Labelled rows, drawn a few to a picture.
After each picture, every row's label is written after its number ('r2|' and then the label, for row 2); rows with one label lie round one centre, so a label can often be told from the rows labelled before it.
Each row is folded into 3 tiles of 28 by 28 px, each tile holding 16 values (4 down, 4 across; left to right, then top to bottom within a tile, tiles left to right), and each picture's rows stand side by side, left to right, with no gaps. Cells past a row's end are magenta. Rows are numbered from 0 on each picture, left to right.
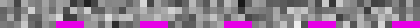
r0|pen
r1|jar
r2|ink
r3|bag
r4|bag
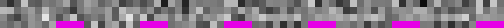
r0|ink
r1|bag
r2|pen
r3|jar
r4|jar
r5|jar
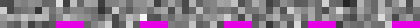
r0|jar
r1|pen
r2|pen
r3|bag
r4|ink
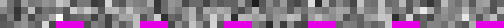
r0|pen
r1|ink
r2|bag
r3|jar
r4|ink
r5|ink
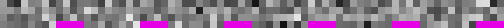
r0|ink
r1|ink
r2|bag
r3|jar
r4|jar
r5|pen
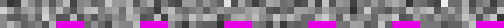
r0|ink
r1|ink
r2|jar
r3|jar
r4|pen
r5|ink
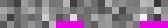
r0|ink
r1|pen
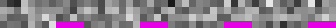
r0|ink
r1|ink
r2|jar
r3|jar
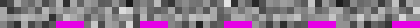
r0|jar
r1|bag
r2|jar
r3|jar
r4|jar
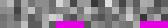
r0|pen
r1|ink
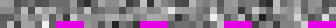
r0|bag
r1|jar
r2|ink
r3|ink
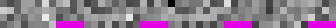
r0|ink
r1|jar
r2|jar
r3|pen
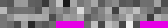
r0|jar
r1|bag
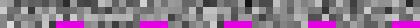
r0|bag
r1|jar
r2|bag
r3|ink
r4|pen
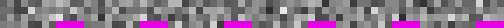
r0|pen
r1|pen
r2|bag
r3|pen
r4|bag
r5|jar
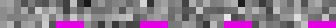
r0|bag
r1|jar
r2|pen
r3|ink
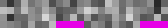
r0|ink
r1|ink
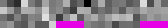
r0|ink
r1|jar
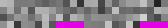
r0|bag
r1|pen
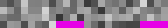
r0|ink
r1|jar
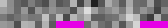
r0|bag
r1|ink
